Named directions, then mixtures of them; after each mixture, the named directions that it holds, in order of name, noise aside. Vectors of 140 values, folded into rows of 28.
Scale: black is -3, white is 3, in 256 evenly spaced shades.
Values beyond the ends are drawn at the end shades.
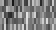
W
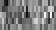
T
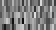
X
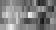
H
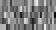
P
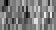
T.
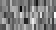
P.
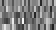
X.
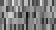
W.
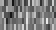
W.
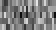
P, T.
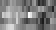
H.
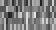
W.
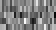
P.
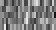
P, W.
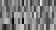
X.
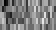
T, W.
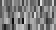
X.
